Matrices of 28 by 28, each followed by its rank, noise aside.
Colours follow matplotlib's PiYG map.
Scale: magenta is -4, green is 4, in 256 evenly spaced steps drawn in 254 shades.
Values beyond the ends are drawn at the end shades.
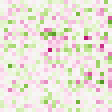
six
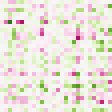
four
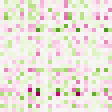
four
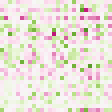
six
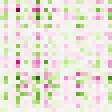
two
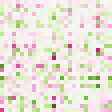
six
